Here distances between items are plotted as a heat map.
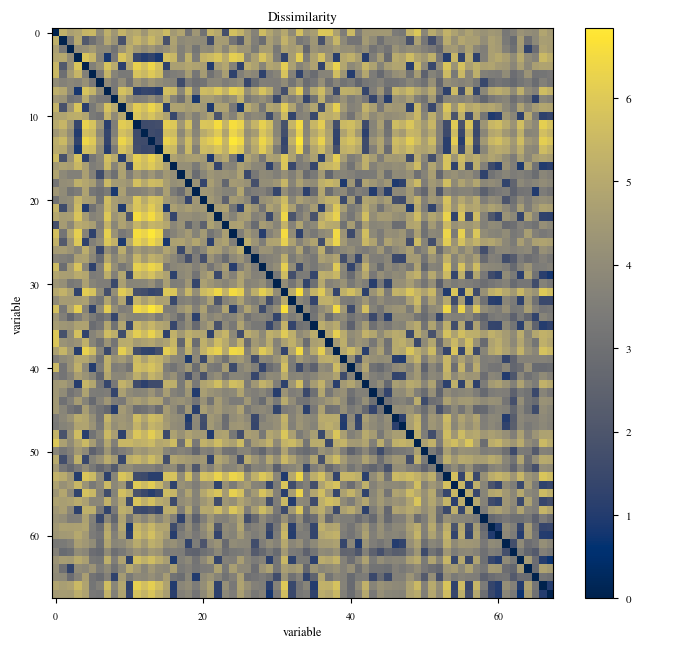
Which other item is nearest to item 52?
34
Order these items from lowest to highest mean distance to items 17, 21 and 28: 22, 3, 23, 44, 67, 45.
44, 45, 67, 22, 23, 3
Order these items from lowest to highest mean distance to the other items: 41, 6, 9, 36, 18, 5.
6, 41, 5, 18, 9, 36
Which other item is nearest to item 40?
5
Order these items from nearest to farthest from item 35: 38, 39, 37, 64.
39, 64, 37, 38
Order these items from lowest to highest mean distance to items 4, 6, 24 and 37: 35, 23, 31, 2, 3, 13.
35, 2, 23, 3, 31, 13
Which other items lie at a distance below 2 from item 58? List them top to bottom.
6, 17, 26
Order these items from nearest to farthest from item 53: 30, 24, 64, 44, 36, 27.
30, 64, 44, 27, 36, 24
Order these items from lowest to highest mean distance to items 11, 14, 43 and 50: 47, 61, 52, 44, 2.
52, 44, 2, 61, 47
